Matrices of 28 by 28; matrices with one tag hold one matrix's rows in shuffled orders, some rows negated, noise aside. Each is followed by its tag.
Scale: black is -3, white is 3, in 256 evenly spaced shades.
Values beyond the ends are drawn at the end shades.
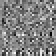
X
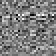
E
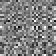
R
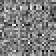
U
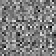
X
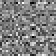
E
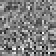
U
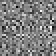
X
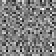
X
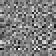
R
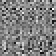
X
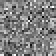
U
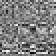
E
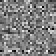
U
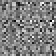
X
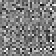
X
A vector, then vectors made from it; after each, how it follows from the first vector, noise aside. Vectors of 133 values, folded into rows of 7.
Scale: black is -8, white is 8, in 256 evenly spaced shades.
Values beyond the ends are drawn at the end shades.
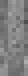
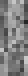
scaled up.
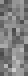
wrapped around, negated, scaled up.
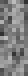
wrapped around, negated, scaled up.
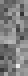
wrapped around, negated, scaled up.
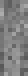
reversed.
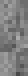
wrapped around.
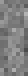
wrapped around.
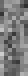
reversed, negated, scaled up.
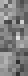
wrapped around, scaled up.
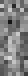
wrapped around, negated, scaled up.
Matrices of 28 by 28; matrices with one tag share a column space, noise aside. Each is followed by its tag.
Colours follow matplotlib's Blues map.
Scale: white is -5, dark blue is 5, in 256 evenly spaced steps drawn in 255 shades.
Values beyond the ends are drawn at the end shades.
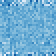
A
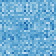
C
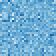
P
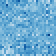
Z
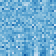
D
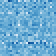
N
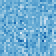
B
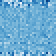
A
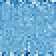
A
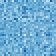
P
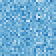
P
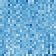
Z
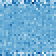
A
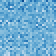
D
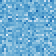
P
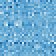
N
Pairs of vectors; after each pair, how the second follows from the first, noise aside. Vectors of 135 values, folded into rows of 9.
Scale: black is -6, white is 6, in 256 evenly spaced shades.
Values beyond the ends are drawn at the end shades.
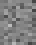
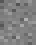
reversed, partly zeroed.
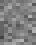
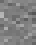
reversed, partly zeroed.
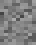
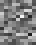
negated, scaled up.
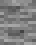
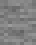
shrunk.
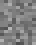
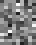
wrapped around, negated, scaled up.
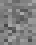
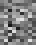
negated, scaled up.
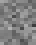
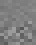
reversed, partly zeroed.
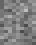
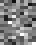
wrapped around, negated, scaled up.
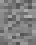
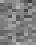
sign-scrambled.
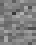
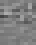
reversed, partly zeroed.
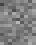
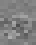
wrapped around, partly zeroed.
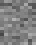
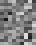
wrapped around, negated, scaled up.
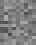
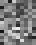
wrapped around, negated, scaled up.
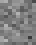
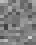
sign-scrambled.
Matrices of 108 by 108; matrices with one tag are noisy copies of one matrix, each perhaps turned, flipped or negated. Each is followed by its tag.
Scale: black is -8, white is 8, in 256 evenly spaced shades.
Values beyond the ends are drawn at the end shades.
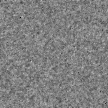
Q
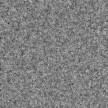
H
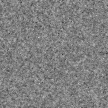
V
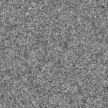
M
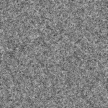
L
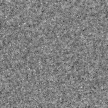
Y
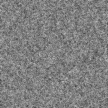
L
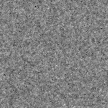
V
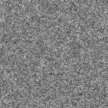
M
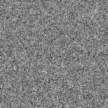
V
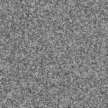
H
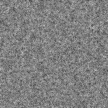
H
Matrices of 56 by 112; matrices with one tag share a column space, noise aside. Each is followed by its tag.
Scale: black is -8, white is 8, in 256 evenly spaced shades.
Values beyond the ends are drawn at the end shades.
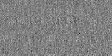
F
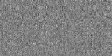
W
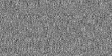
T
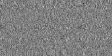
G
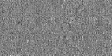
F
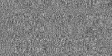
T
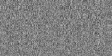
W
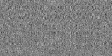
W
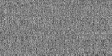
F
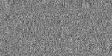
T
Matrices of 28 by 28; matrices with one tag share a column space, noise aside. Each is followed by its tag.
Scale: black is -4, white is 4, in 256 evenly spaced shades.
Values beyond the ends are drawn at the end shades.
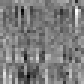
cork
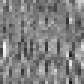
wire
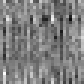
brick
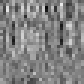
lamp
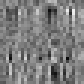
cork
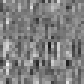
wire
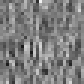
wire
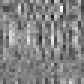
lamp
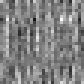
brick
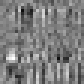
cork
